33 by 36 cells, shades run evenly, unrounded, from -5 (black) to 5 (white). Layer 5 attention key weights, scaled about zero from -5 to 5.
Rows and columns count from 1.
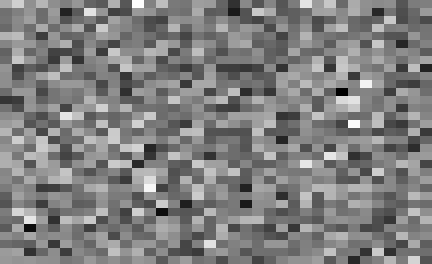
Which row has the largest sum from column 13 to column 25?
13
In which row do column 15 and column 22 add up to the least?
9
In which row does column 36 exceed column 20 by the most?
2
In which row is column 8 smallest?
29
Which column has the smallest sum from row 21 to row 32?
16
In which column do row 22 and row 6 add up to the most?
32
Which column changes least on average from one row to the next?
1
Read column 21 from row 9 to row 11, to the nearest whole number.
-3 0 -1
